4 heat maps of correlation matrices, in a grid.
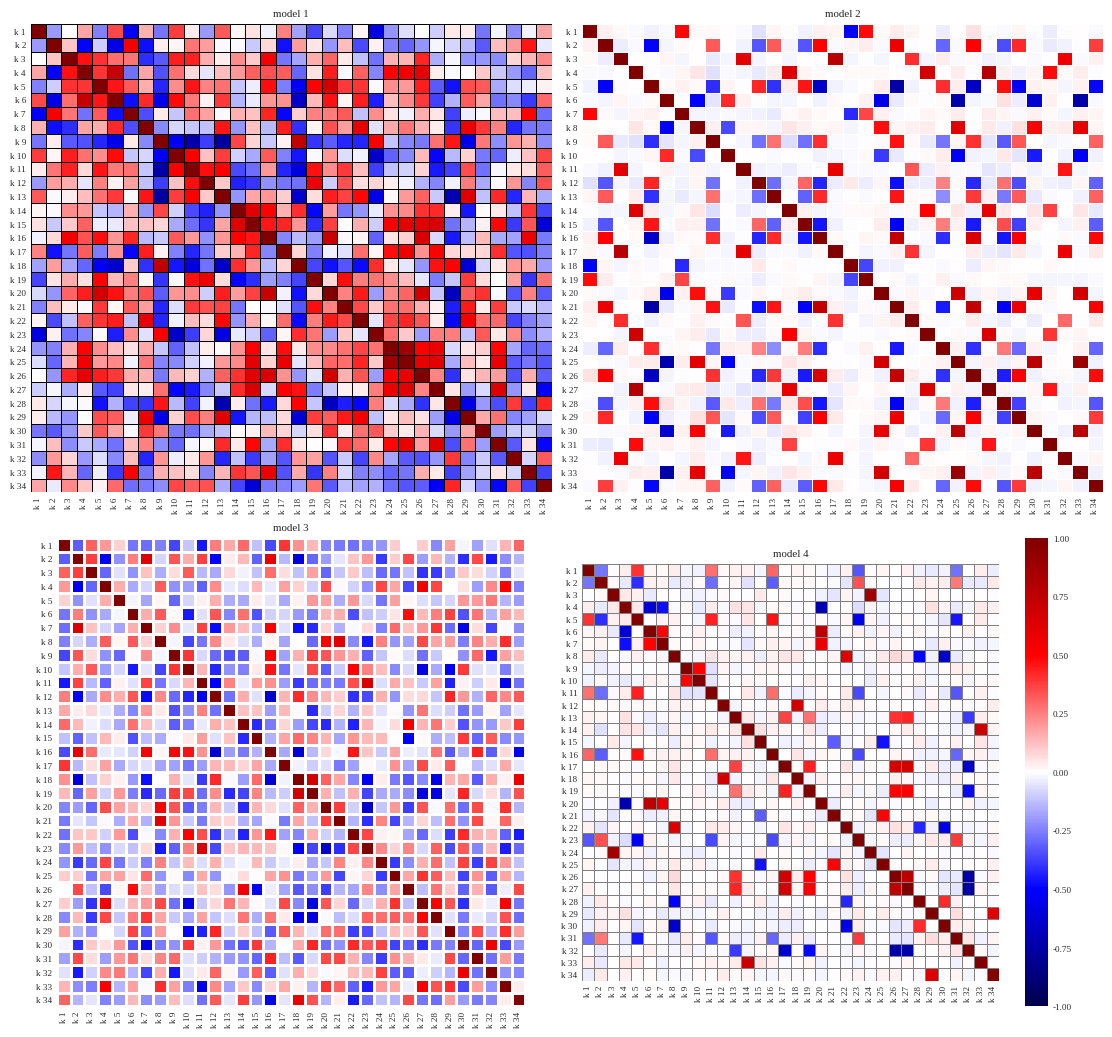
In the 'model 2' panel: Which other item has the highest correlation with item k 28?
k 5
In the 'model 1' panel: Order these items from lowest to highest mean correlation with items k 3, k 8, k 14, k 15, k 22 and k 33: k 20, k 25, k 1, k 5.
k 1, k 5, k 25, k 20
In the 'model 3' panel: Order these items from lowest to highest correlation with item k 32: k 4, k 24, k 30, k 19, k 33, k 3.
k 33, k 3, k 19, k 4, k 24, k 30
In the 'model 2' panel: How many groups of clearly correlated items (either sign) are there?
5
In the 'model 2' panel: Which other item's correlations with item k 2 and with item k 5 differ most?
k 21
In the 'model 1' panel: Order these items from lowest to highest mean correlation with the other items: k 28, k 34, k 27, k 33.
k 28, k 34, k 33, k 27
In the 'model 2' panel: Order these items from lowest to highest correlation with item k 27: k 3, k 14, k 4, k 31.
k 3, k 31, k 14, k 4
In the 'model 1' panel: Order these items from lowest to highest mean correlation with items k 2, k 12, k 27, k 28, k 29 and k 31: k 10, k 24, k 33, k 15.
k 10, k 33, k 15, k 24
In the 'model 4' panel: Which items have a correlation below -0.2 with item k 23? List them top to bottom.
k 1, k 5, k 11, k 16
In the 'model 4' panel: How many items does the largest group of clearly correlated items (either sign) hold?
7
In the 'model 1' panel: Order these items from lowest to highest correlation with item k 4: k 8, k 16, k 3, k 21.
k 21, k 8, k 16, k 3
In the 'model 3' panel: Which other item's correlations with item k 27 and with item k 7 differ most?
k 2
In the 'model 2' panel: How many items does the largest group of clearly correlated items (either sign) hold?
13
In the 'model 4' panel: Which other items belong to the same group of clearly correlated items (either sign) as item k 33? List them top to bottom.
k 14
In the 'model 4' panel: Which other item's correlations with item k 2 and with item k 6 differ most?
k 20
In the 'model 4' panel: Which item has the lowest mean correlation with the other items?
k 32
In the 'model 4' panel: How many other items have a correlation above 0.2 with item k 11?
3
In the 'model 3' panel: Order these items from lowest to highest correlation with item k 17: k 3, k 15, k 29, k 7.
k 7, k 3, k 15, k 29
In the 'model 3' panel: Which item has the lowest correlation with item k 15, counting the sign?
k 26
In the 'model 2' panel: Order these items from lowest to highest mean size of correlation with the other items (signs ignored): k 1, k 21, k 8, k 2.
k 1, k 8, k 2, k 21
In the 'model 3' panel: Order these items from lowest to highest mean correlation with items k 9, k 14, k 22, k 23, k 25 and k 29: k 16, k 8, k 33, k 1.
k 8, k 1, k 33, k 16
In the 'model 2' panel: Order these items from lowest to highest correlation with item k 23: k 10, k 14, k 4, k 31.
k 10, k 31, k 14, k 4
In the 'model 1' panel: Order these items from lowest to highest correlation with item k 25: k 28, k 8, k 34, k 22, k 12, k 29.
k 34, k 28, k 12, k 29, k 8, k 22
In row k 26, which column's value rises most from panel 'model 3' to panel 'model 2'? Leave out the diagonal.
k 21
